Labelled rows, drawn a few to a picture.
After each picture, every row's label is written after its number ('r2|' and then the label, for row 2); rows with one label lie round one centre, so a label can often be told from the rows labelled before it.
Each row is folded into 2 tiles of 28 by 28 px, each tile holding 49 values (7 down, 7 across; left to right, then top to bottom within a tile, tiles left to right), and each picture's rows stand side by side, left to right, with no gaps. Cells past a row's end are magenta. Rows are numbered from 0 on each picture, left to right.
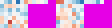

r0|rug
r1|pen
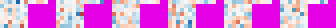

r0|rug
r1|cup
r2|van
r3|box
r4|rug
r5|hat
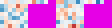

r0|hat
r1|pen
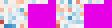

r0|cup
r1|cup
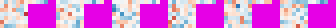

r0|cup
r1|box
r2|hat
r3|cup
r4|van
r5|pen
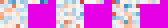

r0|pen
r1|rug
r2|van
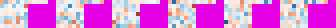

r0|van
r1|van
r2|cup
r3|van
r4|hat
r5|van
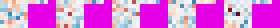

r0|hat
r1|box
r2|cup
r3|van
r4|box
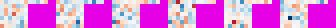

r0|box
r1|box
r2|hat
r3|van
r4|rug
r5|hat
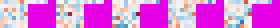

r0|cup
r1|box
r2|cup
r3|hat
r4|cup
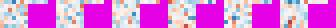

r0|cup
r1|van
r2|van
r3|pen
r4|hat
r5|rug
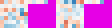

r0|cup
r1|rug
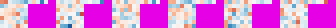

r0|pen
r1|cup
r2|hat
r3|pen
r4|cup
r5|van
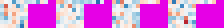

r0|box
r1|pen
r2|van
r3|van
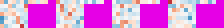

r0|van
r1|box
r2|rug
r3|pen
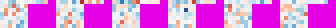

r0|box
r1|rug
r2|rug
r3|rug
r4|box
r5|cup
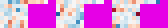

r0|rug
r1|box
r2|cup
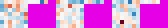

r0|hat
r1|pen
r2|rug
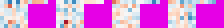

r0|rug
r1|rug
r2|pen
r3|pen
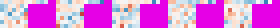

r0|hat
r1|cup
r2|hat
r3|pen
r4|pen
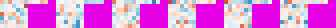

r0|van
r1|box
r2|pen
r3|van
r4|pen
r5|van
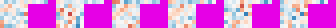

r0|cup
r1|box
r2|pen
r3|pen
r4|hat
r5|hat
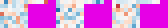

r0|van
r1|hat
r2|box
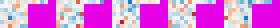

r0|hat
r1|cup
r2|rug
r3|cup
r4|pen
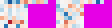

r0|rug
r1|hat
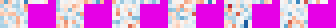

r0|van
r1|hat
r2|pen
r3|hat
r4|box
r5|rug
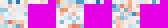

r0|rug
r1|pen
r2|hat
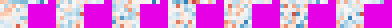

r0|pen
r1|cup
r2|hat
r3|rug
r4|box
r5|box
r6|cup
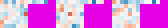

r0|cup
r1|box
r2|pen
